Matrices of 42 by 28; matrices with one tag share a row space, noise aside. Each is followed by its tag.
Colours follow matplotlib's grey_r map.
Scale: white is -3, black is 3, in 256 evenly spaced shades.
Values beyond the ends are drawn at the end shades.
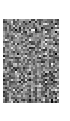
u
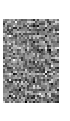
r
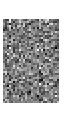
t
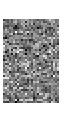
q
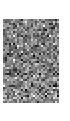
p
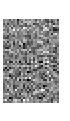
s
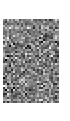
t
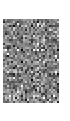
p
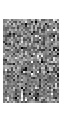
p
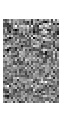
q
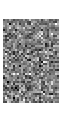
t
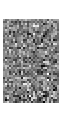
s
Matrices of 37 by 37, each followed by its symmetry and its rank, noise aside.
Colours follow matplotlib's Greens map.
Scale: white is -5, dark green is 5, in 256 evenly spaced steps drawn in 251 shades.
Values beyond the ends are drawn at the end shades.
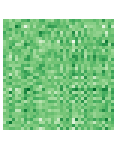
no symmetry, rank three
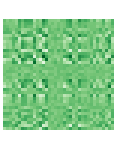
antisymmetric, rank two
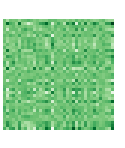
no symmetry, rank two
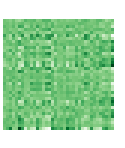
antisymmetric, rank two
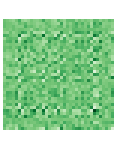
symmetric, rank three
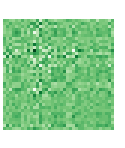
symmetric, rank three
